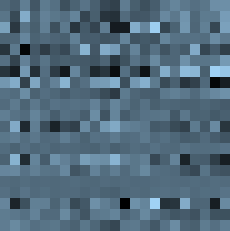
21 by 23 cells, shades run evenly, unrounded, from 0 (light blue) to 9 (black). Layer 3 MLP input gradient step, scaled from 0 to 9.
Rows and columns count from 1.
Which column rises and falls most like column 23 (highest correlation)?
19
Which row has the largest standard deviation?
7
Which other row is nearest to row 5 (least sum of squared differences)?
12
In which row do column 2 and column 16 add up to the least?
8
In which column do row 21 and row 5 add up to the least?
9
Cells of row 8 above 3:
14
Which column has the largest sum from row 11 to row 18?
23
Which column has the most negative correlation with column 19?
2
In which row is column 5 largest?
5
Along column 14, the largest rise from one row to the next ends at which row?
4
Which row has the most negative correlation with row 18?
15
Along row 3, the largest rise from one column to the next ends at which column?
17
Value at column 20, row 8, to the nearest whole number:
6
